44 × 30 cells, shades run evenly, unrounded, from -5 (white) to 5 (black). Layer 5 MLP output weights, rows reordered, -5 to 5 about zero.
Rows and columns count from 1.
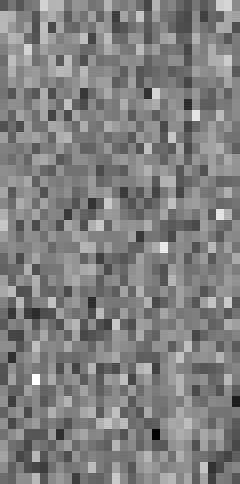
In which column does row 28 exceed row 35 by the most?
5
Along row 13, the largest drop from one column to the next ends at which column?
22
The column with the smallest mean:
29
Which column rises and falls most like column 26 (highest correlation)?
15
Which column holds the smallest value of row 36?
23
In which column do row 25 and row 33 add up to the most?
2
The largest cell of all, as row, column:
40, 20
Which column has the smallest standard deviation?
17
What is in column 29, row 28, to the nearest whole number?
-3
